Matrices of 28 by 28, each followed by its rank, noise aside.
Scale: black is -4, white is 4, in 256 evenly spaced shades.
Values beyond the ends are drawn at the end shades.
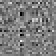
four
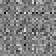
three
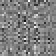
four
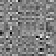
four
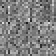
five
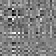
three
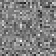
five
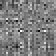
four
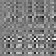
two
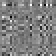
two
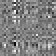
three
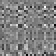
two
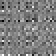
two
